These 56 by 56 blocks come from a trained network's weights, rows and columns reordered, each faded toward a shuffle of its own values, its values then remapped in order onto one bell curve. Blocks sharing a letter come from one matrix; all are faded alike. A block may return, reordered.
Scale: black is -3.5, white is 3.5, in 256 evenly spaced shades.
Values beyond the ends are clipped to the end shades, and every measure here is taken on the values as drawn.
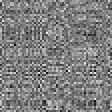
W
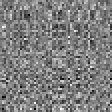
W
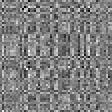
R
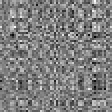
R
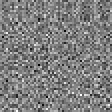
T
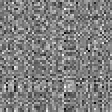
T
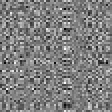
R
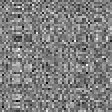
T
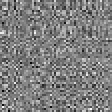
W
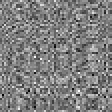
T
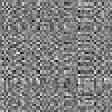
R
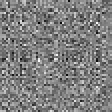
W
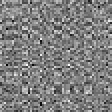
W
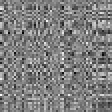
R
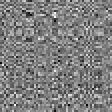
W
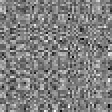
T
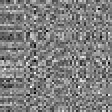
W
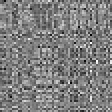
W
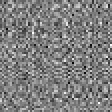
T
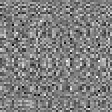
W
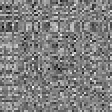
W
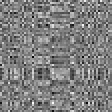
R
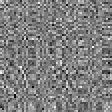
T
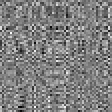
R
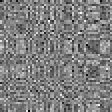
T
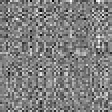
R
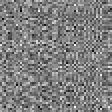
T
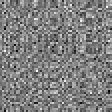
T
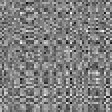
R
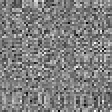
W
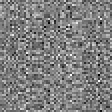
T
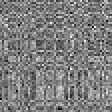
T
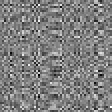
R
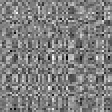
R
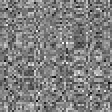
W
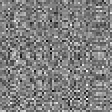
T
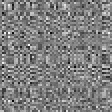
R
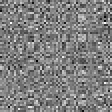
W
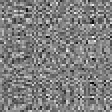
T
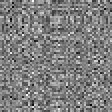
T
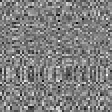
W
